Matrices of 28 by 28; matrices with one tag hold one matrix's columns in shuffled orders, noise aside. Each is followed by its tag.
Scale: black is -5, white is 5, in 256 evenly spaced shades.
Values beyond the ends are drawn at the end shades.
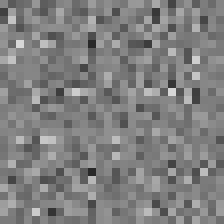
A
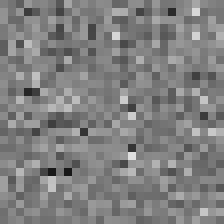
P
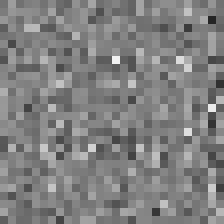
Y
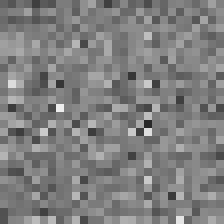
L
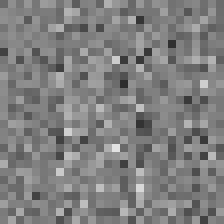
Y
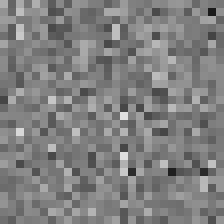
P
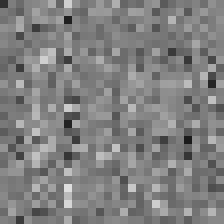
Y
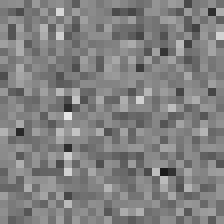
P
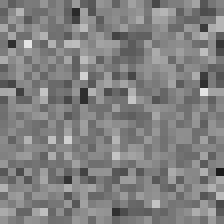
A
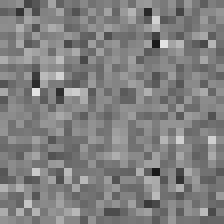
A
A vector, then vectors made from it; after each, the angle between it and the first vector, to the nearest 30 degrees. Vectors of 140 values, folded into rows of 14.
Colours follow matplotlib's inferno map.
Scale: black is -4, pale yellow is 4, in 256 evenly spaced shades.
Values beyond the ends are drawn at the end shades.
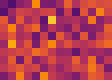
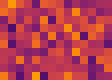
150 degrees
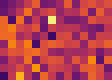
30 degrees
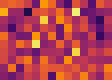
120 degrees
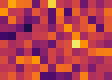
120 degrees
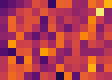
60 degrees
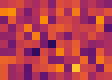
120 degrees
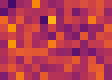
30 degrees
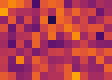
150 degrees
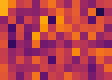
150 degrees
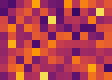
30 degrees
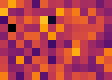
150 degrees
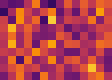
30 degrees
